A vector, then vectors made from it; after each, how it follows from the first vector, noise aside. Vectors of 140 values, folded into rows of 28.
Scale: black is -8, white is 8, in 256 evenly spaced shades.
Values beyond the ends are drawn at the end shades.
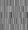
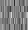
negated, scaled up.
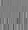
reversed, negated, partly zeroed.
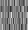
negated, scaled up.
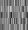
scaled up.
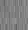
wrapped around, shrunk.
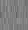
reversed, shrunk.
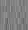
wrapped around, shrunk.
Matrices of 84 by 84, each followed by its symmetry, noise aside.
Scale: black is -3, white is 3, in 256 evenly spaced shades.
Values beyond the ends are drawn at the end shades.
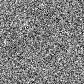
symmetric.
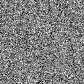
antisymmetric.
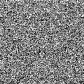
mirrored left to right.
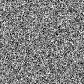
no symmetry.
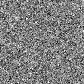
no symmetry.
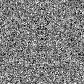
mirrored left to right.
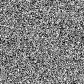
no symmetry.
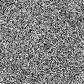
symmetric.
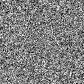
antisymmetric.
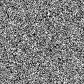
symmetric.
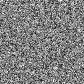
no symmetry.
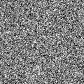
no symmetry.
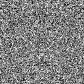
mirrored left to right.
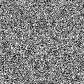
mirrored left to right.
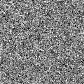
symmetric.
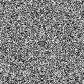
mirrored left to right.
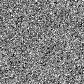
symmetric.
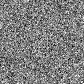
symmetric.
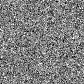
antisymmetric.
